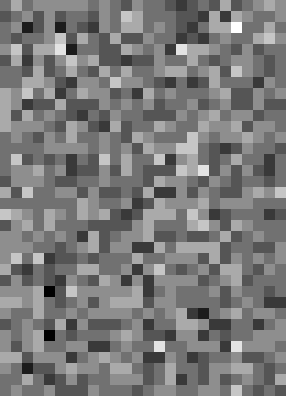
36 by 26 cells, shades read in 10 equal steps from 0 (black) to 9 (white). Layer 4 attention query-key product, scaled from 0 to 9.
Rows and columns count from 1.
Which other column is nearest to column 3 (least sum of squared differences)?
26
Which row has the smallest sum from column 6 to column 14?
11
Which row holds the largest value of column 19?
16
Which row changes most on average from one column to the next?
15
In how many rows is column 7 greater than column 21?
15
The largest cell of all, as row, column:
3, 22
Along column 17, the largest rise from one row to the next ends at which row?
5
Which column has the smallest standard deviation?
23
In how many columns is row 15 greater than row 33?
11
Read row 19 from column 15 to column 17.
6 5 5
